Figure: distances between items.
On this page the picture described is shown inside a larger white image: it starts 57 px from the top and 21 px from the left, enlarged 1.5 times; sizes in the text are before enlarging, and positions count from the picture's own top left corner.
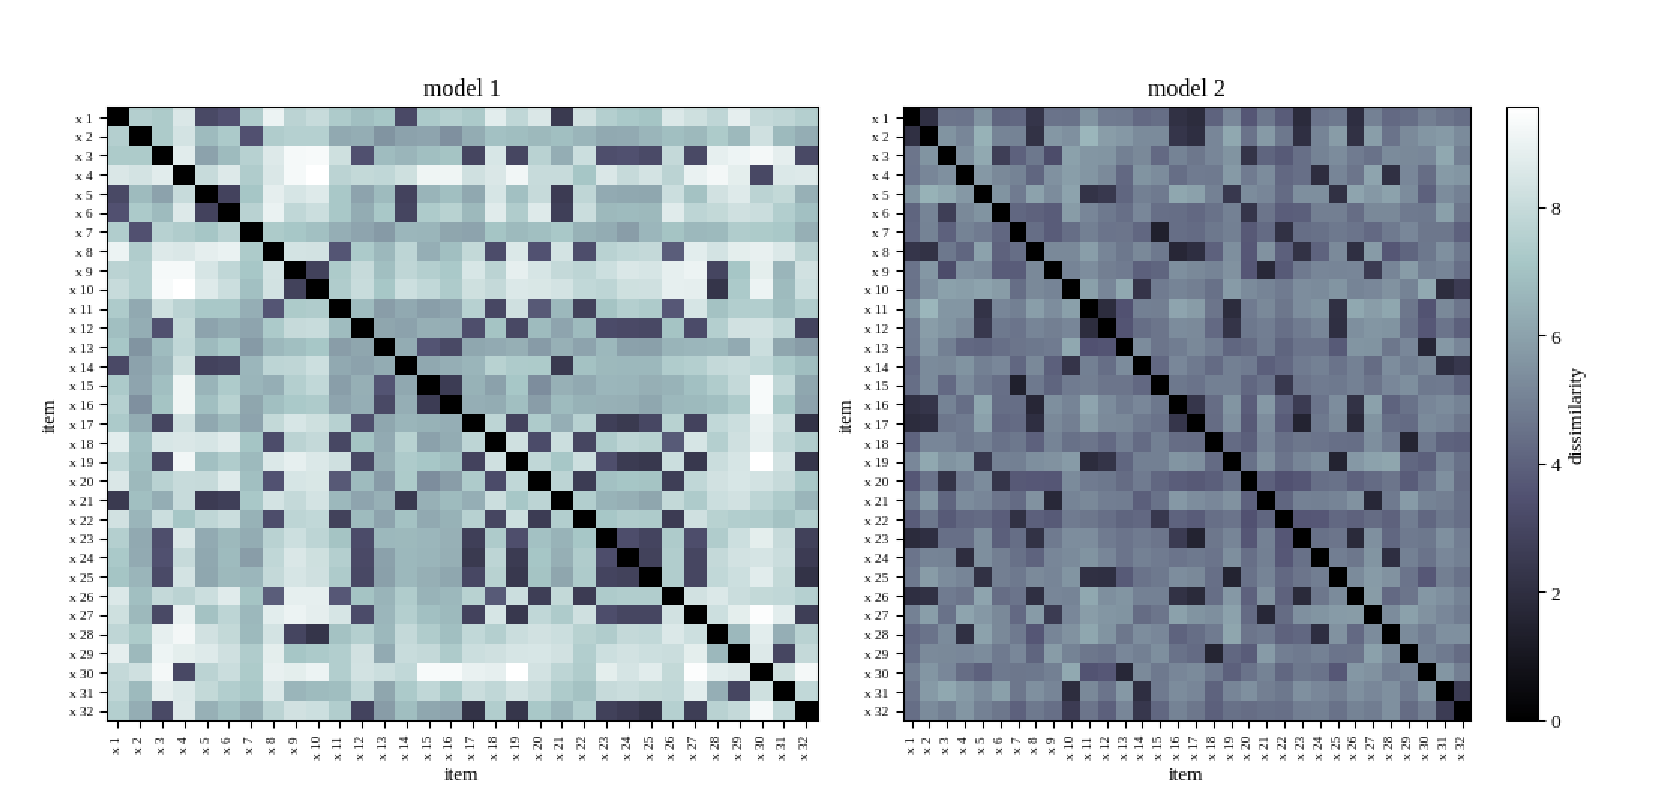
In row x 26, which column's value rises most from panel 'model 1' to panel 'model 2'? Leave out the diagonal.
x 11
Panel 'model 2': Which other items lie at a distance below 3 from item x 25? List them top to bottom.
x 5, x 11, x 12, x 19
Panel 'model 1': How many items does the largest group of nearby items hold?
9
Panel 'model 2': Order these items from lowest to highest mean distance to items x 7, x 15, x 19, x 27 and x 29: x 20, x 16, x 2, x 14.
x 20, x 14, x 16, x 2
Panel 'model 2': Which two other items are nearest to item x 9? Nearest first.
x 21, x 27
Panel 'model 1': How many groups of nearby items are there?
8
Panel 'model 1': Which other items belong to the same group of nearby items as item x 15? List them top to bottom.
x 13, x 16
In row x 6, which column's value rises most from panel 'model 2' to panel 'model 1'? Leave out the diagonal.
x 20
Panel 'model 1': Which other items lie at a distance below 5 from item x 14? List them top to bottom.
x 1, x 5, x 6, x 21
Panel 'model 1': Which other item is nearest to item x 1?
x 21
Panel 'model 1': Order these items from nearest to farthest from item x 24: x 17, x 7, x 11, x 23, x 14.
x 17, x 23, x 7, x 14, x 11
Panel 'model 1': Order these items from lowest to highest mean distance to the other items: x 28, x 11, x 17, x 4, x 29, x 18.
x 17, x 11, x 18, x 28, x 29, x 4
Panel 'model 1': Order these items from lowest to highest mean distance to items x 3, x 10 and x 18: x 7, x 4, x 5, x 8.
x 8, x 7, x 5, x 4
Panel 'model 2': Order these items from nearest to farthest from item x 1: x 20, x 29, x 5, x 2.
x 2, x 20, x 29, x 5
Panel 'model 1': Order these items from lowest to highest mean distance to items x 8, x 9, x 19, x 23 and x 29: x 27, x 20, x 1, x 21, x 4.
x 27, x 20, x 21, x 1, x 4
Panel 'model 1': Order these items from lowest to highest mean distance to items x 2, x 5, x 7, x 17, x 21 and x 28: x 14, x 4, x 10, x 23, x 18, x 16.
x 14, x 23, x 16, x 10, x 18, x 4
